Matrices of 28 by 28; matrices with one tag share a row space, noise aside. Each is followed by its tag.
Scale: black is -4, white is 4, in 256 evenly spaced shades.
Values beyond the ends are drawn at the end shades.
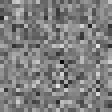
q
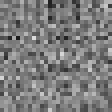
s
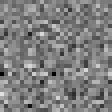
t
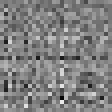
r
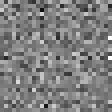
s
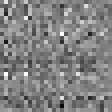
r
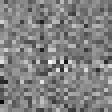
t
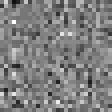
q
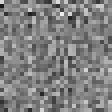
t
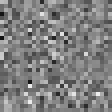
t
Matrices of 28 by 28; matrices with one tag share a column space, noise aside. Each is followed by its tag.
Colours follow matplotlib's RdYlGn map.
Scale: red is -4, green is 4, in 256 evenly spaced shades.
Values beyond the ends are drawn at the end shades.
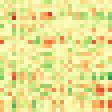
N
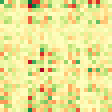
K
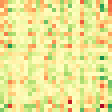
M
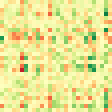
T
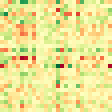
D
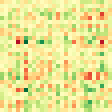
N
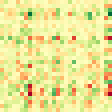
N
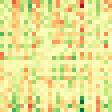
M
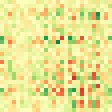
N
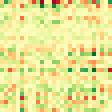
K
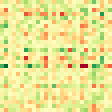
D
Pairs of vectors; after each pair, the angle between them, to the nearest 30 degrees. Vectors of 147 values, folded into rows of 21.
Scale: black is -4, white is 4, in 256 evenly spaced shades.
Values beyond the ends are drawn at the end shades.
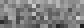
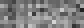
120 degrees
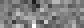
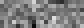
150 degrees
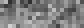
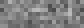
120 degrees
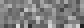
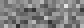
120 degrees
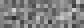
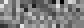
90 degrees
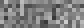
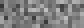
60 degrees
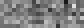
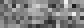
150 degrees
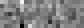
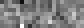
150 degrees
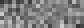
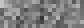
120 degrees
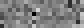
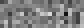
60 degrees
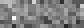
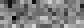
150 degrees
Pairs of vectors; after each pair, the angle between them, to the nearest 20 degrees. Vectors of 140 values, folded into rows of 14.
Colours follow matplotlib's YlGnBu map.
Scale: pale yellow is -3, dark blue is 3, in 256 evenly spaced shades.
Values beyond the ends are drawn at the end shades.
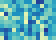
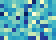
140 degrees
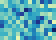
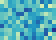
20 degrees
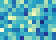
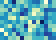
40 degrees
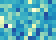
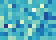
40 degrees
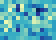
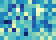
140 degrees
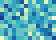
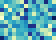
160 degrees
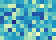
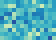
20 degrees
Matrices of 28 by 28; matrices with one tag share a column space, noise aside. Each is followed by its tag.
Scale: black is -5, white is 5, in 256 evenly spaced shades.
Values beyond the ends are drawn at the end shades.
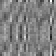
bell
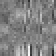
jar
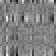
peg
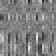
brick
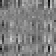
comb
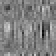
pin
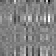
peg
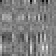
brick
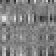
peg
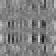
comb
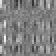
comb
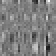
brick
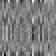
bell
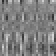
brick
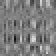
comb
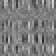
comb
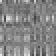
peg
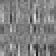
jar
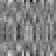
bell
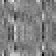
bell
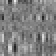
brick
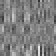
jar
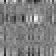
peg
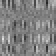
comb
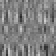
jar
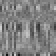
pin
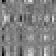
peg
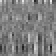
brick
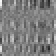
comb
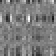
peg
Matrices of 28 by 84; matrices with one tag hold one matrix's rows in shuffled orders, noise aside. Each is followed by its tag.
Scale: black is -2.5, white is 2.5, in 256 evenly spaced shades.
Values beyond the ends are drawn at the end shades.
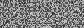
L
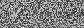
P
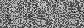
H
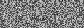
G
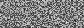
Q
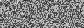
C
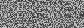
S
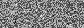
P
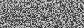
Q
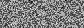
H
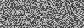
Q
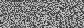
Q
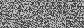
P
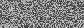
P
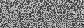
P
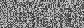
S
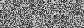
C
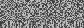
G
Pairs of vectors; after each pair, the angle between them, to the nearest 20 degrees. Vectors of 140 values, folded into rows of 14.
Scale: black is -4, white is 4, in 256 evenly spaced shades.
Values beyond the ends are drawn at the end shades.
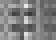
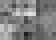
120 degrees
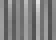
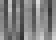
40 degrees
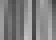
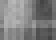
120 degrees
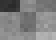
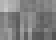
140 degrees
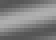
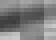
140 degrees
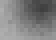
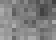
40 degrees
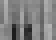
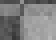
80 degrees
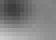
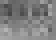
40 degrees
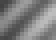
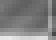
100 degrees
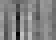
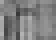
40 degrees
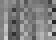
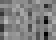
100 degrees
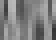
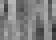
20 degrees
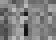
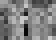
20 degrees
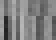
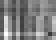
160 degrees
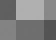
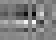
100 degrees
